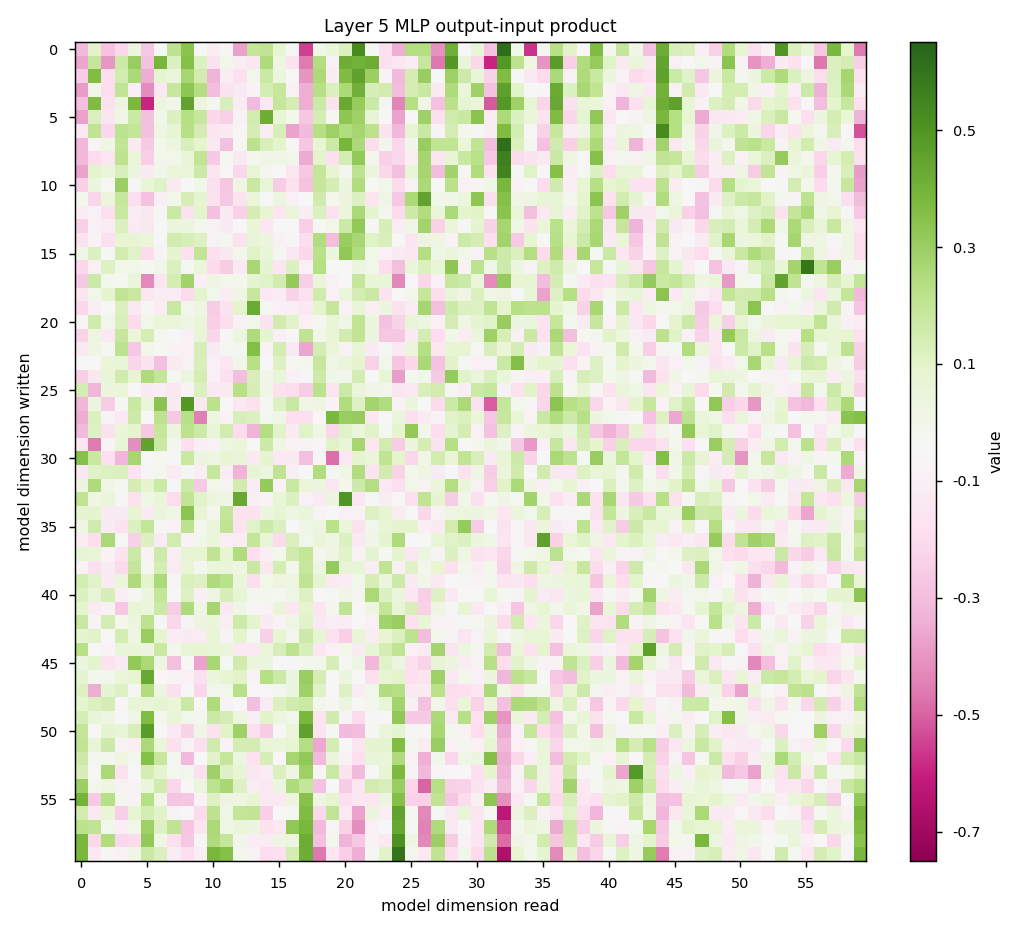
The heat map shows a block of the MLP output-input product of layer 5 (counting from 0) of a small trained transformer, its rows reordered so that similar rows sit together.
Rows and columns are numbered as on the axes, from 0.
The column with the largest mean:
21
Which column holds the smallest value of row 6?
59
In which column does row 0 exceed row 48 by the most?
32
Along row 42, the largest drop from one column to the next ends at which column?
25
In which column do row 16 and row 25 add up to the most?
55
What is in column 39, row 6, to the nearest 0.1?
0.2
